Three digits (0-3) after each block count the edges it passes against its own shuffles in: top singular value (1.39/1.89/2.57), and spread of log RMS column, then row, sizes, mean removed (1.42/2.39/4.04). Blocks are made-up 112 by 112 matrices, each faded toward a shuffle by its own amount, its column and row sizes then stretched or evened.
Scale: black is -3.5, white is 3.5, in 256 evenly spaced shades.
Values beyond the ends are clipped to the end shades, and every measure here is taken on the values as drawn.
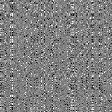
3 2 0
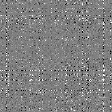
2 2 2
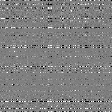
3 1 3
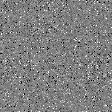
0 1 1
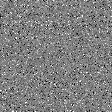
0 0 1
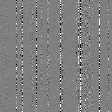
3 3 0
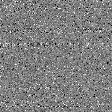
1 0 1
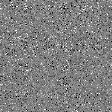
1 1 1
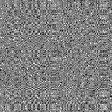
3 1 1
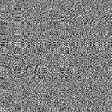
3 1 2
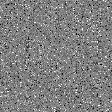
1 1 0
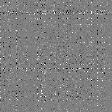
1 2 2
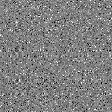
2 0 1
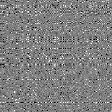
3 1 2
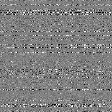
2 1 3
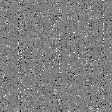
1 2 0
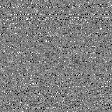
1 0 2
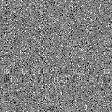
2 1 0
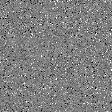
0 1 1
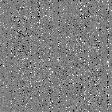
0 2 0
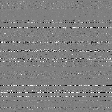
3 0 3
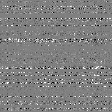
2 1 3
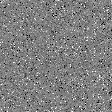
0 1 0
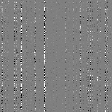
3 3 1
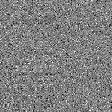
2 0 0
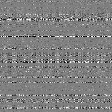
3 0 3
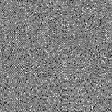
3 0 0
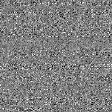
1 1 2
